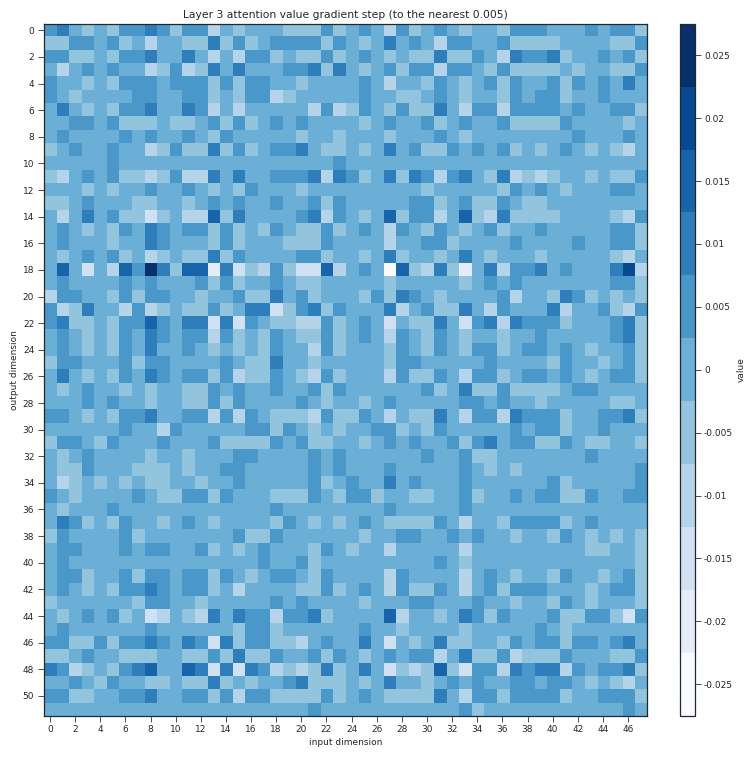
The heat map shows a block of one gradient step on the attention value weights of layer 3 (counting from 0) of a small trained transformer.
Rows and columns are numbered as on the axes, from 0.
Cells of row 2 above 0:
18
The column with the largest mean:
8
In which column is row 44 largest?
27
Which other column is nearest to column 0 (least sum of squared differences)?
7
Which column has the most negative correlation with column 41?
16
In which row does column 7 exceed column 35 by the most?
21
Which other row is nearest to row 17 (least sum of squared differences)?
28
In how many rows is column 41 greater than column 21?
23
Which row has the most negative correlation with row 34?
39
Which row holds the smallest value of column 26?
35
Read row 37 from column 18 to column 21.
-0.005 0.005 0 -0.005
